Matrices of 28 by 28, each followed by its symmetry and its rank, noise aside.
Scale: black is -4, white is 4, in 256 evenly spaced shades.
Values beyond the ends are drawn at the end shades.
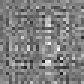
no symmetry, rank six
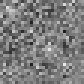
symmetric, rank six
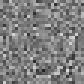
antisymmetric, rank six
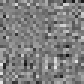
antisymmetric, rank eight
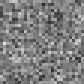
antisymmetric, rank eight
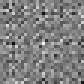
symmetric, rank four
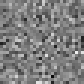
antisymmetric, rank six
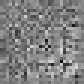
symmetric, rank four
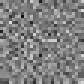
no symmetry, rank six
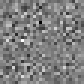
antisymmetric, rank six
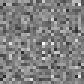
no symmetry, rank six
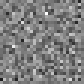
symmetric, rank six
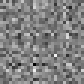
no symmetry, rank four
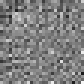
symmetric, rank four
